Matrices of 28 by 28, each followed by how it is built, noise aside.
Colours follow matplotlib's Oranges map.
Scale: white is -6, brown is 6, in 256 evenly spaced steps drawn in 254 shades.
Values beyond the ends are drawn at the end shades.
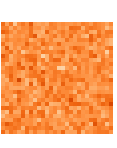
noise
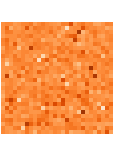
sparse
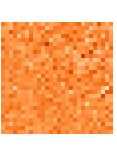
upper triangular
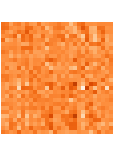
low rank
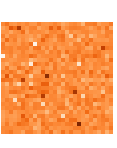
sparse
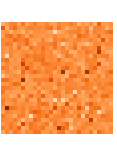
sparse
